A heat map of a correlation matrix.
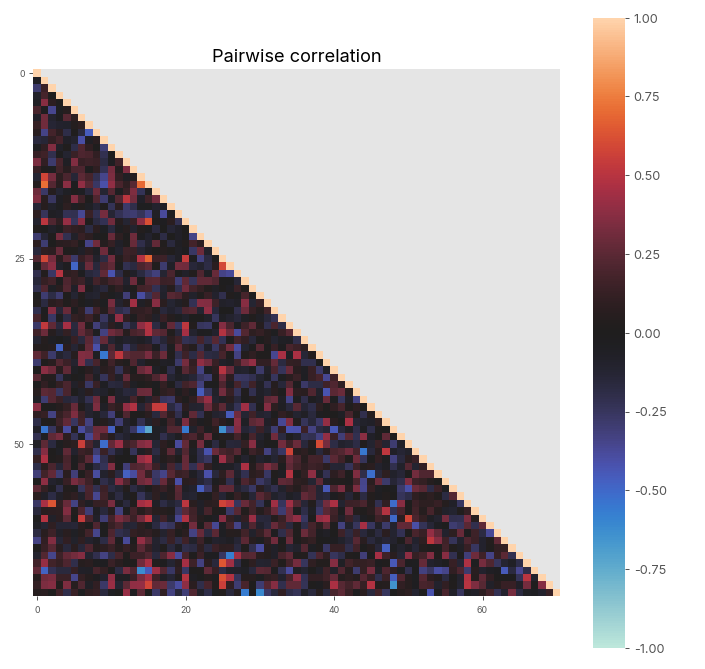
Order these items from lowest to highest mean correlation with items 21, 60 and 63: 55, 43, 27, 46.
27, 43, 46, 55
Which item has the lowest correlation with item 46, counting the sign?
26
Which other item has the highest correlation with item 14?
15
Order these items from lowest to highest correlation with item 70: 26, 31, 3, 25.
31, 26, 25, 3
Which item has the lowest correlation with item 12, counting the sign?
54
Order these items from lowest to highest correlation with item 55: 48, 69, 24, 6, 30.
30, 48, 24, 69, 6
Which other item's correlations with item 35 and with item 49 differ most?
38
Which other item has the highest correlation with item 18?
65
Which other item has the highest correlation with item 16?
45
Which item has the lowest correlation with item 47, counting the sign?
64
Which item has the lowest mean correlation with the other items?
48
